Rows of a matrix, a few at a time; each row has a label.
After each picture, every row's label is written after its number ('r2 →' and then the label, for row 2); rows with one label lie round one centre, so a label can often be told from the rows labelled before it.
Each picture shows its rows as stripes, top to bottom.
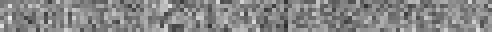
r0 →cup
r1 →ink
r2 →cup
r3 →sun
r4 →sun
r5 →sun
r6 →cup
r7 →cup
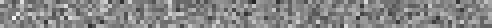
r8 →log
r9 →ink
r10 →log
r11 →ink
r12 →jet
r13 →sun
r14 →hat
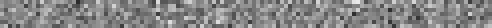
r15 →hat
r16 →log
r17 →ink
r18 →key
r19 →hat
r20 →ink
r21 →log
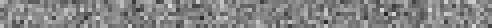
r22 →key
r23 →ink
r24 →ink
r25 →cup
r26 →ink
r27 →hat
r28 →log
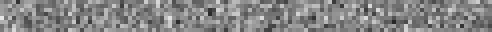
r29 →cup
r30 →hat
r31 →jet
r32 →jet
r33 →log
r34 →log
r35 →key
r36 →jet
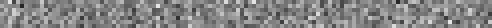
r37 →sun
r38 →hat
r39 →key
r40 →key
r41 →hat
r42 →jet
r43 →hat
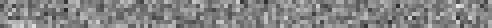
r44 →jet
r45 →sun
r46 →jet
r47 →log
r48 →log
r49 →ink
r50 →ink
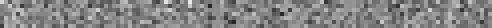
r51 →key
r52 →sun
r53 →ink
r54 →jet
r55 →jet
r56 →key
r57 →jet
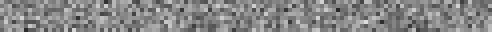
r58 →key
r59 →sun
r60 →cup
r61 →key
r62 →ink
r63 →log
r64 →ink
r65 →sun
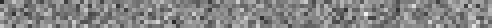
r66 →jet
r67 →log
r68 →sun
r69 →log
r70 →key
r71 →cup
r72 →log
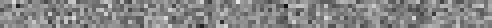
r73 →jet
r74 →cup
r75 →ink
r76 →sun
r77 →cup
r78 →cup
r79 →ink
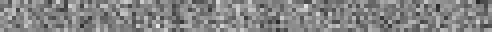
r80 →key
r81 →jet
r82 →jet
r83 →key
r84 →hat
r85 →cup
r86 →hat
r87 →cup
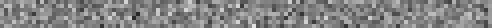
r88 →hat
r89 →jet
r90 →hat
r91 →log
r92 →cup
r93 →jet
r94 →sun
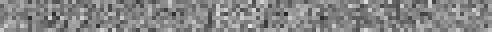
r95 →log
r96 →ink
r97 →sun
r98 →cup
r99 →sun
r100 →jet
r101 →jet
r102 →log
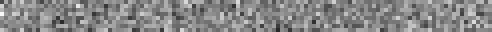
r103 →jet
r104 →key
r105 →key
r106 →key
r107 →hat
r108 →log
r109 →cup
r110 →log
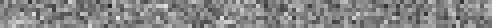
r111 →jet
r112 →cup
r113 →cup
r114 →log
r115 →hat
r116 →ink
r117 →key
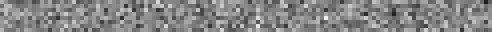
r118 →hat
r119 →ink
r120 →key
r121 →ink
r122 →log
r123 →sun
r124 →cup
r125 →key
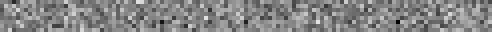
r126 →hat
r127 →jet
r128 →sun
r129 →jet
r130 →cup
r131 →sun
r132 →log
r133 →sun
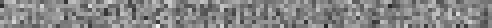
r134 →jet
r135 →ink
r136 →key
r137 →key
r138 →jet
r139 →key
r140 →hat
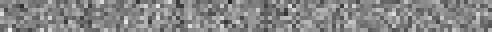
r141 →log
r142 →hat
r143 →cup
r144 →cup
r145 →hat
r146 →jet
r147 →hat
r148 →sun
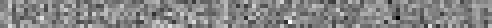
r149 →ink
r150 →sun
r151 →sun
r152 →log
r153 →sun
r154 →cup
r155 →ink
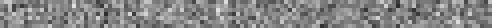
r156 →sun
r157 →sun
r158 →ink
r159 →key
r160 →ink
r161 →key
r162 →sun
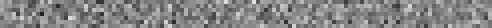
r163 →sun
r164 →log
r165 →log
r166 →jet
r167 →jet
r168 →cup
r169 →log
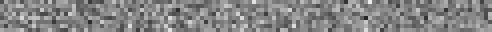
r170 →sun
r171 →ink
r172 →hat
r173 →jet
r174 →ink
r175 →log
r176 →cup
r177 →log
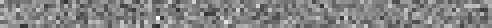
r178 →log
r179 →cup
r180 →key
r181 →jet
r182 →hat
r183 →ink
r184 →key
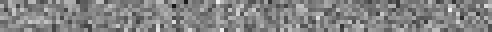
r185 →ink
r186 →cup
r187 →jet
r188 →key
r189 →cup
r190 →ink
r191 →hat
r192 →hat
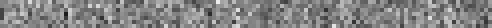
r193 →ink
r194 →ink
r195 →jet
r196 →jet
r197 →jet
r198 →key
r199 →jet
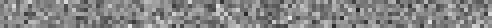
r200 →cup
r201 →jet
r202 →jet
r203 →sun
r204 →hat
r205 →ink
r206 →cup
